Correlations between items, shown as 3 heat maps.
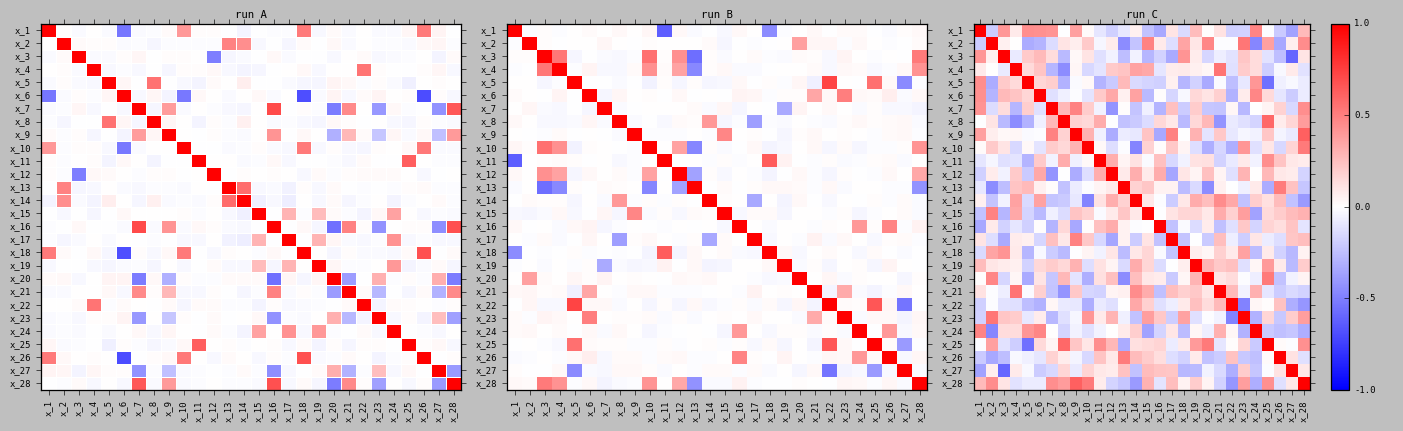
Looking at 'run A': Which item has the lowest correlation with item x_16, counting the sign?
x_20
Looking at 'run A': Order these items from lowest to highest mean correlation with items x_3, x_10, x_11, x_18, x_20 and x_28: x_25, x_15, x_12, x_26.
x_12, x_15, x_25, x_26
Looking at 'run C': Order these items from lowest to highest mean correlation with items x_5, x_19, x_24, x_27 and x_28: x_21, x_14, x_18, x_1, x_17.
x_18, x_14, x_21, x_17, x_1
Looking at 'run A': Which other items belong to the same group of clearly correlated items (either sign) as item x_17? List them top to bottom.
x_15, x_19, x_24
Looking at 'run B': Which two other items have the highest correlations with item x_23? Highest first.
x_6, x_21
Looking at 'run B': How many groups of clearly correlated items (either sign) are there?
9
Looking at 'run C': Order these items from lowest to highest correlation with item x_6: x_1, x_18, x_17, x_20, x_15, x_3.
x_15, x_17, x_18, x_20, x_3, x_1
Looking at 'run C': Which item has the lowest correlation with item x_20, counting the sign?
x_13
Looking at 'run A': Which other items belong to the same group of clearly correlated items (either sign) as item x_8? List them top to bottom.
x_5
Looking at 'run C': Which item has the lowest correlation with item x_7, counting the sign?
x_12
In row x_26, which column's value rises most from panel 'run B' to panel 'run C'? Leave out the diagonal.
x_13
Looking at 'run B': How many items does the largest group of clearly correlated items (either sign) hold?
6
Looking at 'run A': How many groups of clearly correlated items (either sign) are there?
8
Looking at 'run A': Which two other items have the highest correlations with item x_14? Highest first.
x_13, x_2
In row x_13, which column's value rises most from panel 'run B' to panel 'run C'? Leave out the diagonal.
x_4
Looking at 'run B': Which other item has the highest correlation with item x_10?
x_3
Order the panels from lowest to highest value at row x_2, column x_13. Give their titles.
run C, run B, run A
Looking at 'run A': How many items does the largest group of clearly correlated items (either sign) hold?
8
